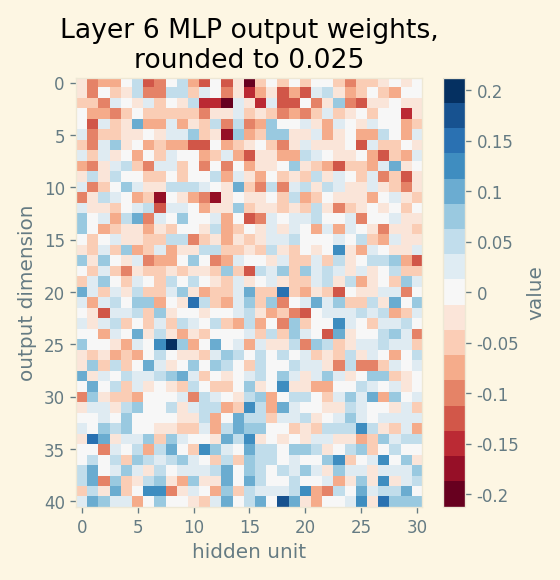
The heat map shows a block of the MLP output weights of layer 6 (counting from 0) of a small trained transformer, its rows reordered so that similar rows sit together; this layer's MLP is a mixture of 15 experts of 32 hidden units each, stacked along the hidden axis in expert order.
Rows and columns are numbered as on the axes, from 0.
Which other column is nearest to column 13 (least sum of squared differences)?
16
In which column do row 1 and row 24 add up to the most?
5
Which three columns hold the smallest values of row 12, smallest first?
7, 23, 11
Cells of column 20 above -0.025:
22
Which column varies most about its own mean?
15
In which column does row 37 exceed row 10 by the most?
1
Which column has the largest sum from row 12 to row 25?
0
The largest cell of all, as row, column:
25, 8
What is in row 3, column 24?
-0.025
